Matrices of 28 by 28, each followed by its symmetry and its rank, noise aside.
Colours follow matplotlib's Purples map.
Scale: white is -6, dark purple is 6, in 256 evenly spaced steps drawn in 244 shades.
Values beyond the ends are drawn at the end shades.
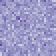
symmetric, rank eight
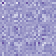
symmetric, rank four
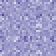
antisymmetric, rank four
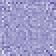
antisymmetric, rank six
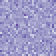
no symmetry, rank eight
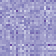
no symmetry, rank four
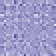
antisymmetric, rank six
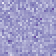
no symmetry, rank eight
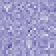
no symmetry, rank six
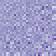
symmetric, rank four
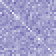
symmetric, rank six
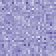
no symmetry, rank eight
